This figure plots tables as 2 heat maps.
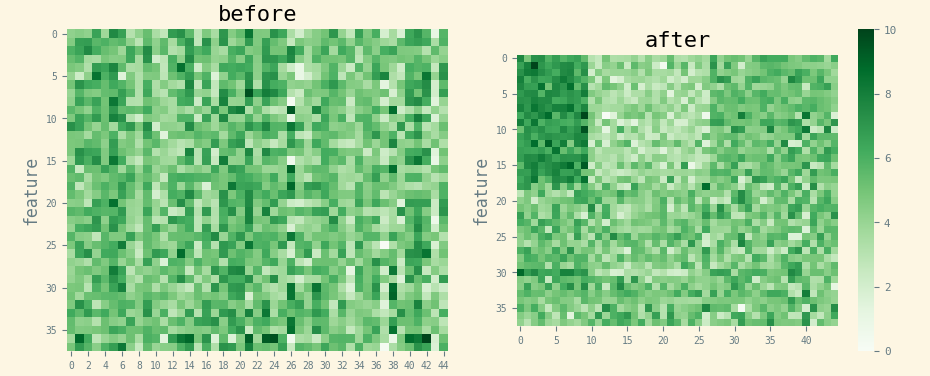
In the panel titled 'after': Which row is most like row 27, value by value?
18
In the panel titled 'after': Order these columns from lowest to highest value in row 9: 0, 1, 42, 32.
32, 42, 1, 0
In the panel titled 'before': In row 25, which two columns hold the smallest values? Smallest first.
37, 43
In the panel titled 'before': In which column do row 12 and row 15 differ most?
26
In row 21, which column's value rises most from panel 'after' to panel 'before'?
21
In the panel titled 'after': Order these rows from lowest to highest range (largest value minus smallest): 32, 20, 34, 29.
34, 29, 20, 32
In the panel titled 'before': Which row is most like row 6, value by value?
14
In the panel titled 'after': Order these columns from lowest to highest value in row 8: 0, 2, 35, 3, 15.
15, 35, 0, 2, 3
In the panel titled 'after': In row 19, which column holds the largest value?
31
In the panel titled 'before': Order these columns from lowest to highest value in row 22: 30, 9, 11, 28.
11, 28, 30, 9
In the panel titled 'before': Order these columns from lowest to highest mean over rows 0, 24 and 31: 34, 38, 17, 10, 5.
10, 34, 17, 5, 38
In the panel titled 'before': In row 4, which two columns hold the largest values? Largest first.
13, 5
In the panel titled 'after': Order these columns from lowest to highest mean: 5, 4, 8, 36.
36, 4, 8, 5
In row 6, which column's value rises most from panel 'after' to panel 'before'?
23
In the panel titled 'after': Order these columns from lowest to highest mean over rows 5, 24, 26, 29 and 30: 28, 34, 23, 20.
20, 23, 34, 28
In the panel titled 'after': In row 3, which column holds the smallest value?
13
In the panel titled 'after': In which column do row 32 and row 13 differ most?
44
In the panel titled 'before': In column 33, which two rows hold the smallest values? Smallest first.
28, 30
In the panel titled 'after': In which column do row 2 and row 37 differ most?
1
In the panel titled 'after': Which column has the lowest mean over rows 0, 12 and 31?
26
